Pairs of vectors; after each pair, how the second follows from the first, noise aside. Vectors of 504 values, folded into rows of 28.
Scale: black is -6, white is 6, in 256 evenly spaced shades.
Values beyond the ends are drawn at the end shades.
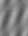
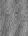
wrapped around, negated, shrunk.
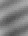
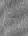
wrapped around, shrunk.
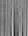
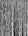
copied.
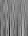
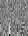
sign-scrambled.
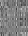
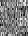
negated, scaled up.
